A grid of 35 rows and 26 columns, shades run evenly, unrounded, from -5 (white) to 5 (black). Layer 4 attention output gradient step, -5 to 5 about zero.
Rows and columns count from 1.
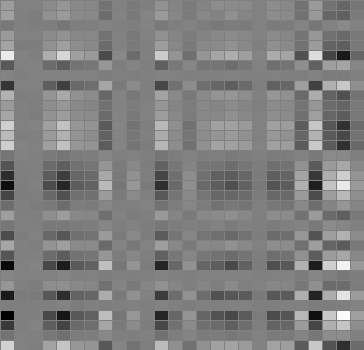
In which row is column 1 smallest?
6
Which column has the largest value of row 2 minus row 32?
25
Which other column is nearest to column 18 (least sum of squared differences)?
21
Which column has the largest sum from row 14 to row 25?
1
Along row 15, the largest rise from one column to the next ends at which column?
24
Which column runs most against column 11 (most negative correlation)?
3
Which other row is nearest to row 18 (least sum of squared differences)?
9
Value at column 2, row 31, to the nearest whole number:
0
